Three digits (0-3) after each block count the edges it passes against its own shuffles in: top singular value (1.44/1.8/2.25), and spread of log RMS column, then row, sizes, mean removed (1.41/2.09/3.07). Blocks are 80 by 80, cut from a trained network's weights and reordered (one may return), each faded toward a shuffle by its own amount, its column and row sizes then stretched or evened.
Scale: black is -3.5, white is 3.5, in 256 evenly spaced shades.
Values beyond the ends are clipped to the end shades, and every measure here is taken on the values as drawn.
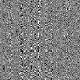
3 3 0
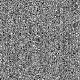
1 1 0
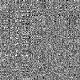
2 1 1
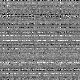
3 1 3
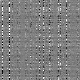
3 3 0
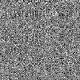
2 0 1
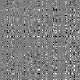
3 3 2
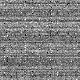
3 1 1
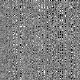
1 3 1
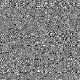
2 0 2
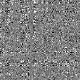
2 2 2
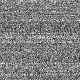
1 0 1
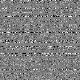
1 0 3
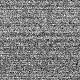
2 0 0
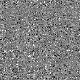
0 1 2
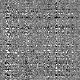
2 3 2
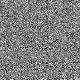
0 1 2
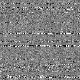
1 0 3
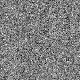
0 0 0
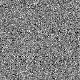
0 0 1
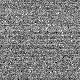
1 0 0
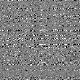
2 1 3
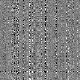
2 3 1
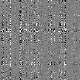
2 3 2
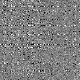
2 2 2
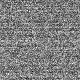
1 0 0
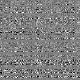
0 2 3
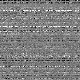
3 1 3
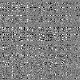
1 2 3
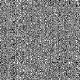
1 2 1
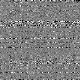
2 1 3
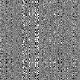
3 3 1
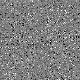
1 1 1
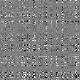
0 3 3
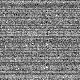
3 0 0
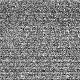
2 1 0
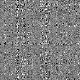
0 3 2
